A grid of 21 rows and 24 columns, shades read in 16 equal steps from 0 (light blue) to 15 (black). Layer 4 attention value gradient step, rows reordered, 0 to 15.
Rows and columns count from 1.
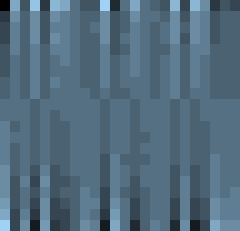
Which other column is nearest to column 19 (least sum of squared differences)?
24
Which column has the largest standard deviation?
1
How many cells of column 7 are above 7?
10
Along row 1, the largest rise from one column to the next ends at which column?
12
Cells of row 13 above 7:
9
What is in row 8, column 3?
8
